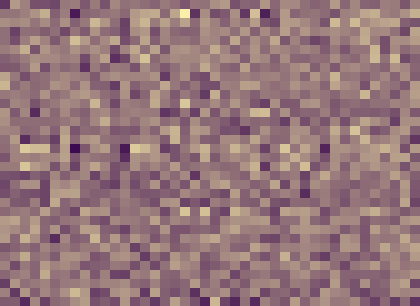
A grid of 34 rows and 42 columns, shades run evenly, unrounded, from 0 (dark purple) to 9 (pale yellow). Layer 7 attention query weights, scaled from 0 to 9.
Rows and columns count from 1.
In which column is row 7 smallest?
12
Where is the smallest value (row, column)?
17, 8
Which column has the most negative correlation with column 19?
27
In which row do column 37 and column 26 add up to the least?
34
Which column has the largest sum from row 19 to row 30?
24
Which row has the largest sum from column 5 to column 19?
3
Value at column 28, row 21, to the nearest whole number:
6
